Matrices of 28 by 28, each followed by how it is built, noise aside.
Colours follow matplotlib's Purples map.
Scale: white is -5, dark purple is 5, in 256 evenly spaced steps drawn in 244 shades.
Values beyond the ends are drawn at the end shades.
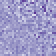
upper triangular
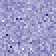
sparse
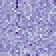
uneven columns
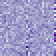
uneven columns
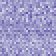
repeating columns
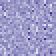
uneven columns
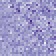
upper triangular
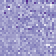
upper triangular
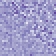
upper triangular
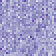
blocks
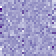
uneven columns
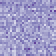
blocks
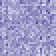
blocks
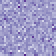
uneven columns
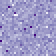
sparse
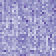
blocks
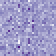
uneven columns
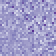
upper triangular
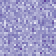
blocks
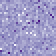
sparse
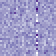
uneven columns
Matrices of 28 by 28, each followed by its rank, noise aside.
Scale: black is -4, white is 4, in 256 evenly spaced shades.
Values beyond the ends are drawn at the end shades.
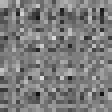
three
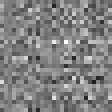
five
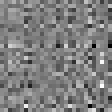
three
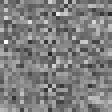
five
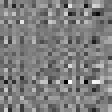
two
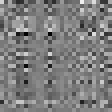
two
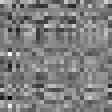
four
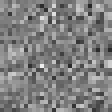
five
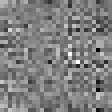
four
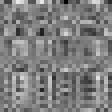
two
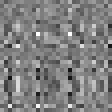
two
